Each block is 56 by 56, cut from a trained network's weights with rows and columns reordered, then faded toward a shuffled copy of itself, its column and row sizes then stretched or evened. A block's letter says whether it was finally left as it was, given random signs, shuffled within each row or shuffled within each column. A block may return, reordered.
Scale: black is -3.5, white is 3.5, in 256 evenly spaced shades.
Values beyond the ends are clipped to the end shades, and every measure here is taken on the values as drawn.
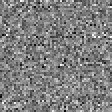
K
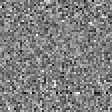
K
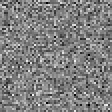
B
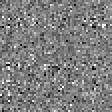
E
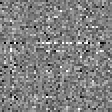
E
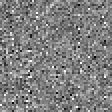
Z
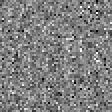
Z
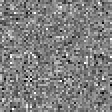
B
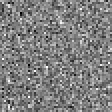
Z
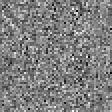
Z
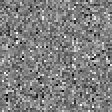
Z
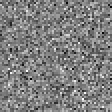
Z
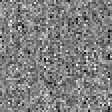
Z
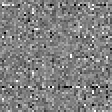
E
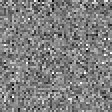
E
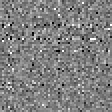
B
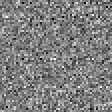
K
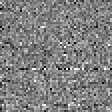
E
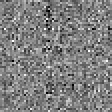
B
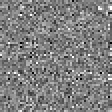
B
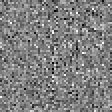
Z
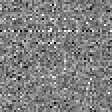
E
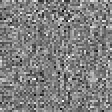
B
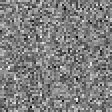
E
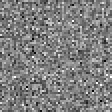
Z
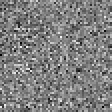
E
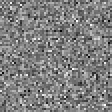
K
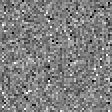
Z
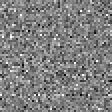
K
